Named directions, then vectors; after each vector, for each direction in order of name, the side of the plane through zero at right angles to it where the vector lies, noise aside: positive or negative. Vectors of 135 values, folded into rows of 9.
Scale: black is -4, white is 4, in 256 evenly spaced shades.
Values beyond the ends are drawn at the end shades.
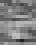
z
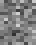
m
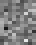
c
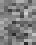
positive, positive, negative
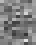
positive, positive, negative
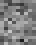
positive, positive, positive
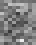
negative, negative, negative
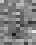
negative, positive, negative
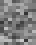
negative, negative, negative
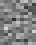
negative, positive, positive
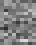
positive, negative, negative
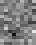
negative, positive, negative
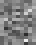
positive, positive, negative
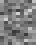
positive, positive, negative
